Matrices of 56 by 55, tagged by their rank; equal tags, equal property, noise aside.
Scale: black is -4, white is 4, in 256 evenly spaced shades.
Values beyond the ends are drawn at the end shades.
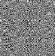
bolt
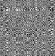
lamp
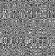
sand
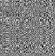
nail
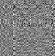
sand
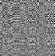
nail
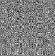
bolt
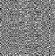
nail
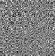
bolt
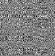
sand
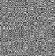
bolt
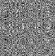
sand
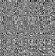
bolt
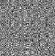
nail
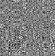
sand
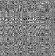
sand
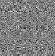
bolt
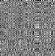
lamp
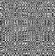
lamp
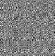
bolt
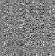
sand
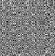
sand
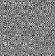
sand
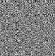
bolt
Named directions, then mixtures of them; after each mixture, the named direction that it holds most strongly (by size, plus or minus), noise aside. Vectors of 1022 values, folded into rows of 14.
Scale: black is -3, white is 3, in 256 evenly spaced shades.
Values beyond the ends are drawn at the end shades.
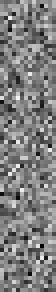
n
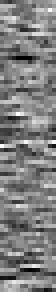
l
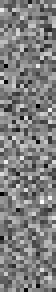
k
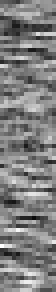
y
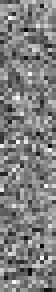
n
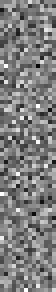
k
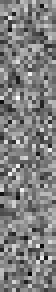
n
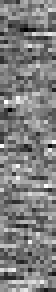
y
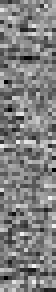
l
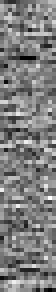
l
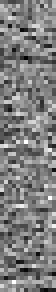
l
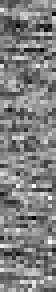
y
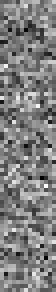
n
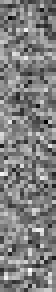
n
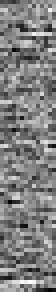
l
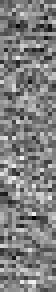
y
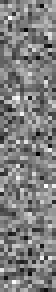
n
